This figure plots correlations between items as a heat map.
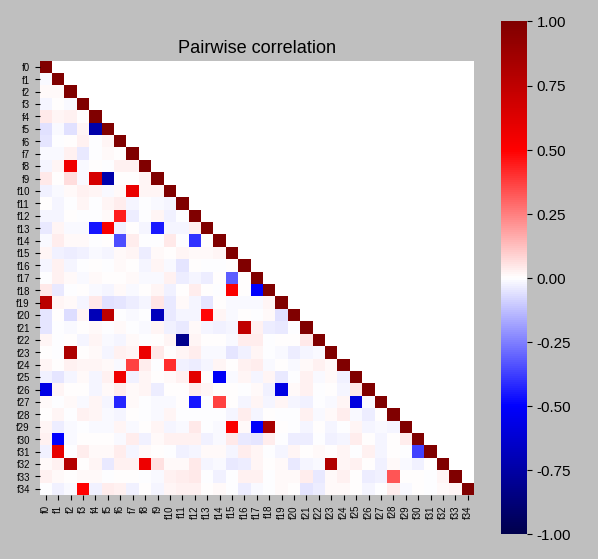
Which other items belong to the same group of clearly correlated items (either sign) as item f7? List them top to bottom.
f10, f24
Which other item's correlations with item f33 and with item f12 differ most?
f25
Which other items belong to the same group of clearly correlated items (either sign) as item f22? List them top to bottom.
f11
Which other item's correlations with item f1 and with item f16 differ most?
f21
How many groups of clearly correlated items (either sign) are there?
11
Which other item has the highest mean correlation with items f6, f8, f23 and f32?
f2
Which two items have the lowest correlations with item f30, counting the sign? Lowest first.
f1, f31
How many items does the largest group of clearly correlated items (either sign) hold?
5
